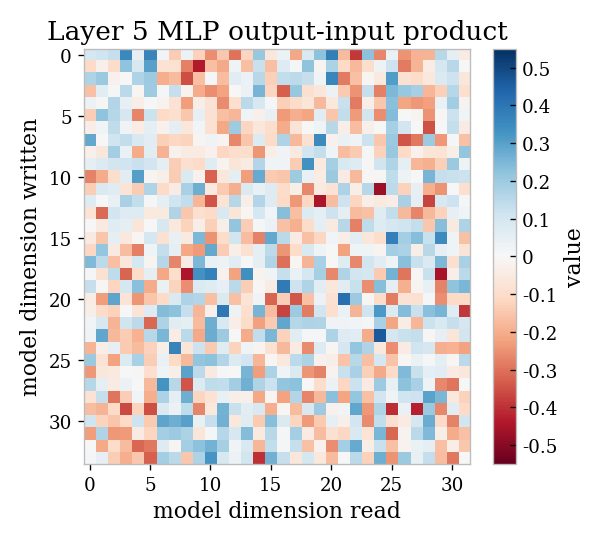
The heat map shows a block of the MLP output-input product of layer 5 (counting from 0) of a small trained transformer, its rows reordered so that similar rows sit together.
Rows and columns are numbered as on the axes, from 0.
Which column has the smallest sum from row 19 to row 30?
5
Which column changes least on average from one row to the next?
11
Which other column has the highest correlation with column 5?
25
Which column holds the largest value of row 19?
16
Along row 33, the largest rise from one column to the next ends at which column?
15
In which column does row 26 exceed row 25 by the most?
8
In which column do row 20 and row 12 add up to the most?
21
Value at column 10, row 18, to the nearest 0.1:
0.4
